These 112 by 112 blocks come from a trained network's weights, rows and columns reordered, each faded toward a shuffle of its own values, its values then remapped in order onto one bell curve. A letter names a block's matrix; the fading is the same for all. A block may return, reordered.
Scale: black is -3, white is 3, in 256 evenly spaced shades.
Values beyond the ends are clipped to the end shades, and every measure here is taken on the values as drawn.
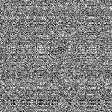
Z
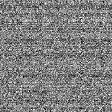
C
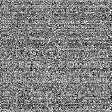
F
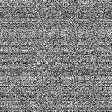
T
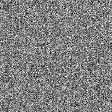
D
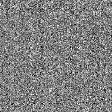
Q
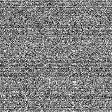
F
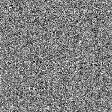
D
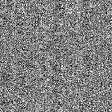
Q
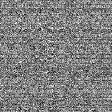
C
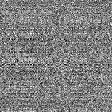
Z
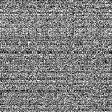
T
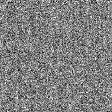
D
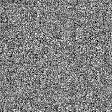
D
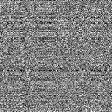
Z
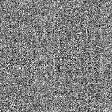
D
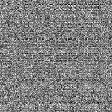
Z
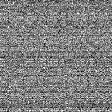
T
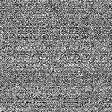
Z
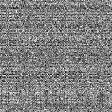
T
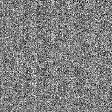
Q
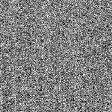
D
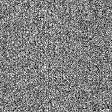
Q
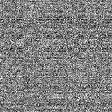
Z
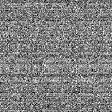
C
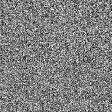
D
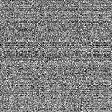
T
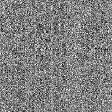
Q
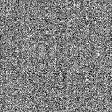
D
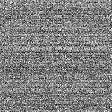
C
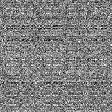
Z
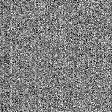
Q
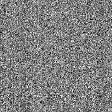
Q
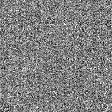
D
